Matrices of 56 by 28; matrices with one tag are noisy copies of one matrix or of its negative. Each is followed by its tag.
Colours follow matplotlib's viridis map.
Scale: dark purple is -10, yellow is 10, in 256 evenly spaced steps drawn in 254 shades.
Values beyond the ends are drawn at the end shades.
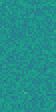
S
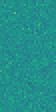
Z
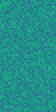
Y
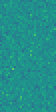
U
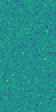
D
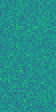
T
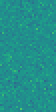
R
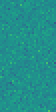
Z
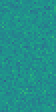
S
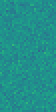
Z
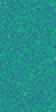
S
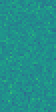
S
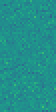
U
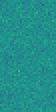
R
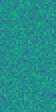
Z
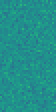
Z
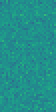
D
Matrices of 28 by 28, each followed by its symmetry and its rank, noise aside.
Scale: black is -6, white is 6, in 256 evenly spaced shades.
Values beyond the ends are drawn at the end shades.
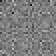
symmetric, rank four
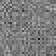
symmetric, rank four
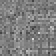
symmetric, rank four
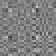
no symmetry, rank three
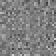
no symmetry, rank five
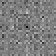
symmetric, rank three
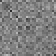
symmetric, rank three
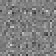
no symmetry, rank four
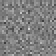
no symmetry, rank four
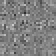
no symmetry, rank five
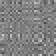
symmetric, rank three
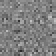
no symmetry, rank four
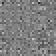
no symmetry, rank five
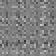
antisymmetric, rank four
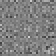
no symmetry, rank four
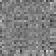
no symmetry, rank three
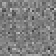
no symmetry, rank five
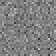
symmetric, rank five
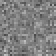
no symmetry, rank four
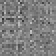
no symmetry, rank five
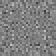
antisymmetric, rank four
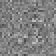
no symmetry, rank five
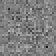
symmetric, rank three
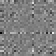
no symmetry, rank three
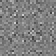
symmetric, rank five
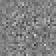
symmetric, rank four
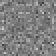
no symmetry, rank five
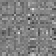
no symmetry, rank four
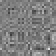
symmetric, rank four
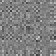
symmetric, rank three
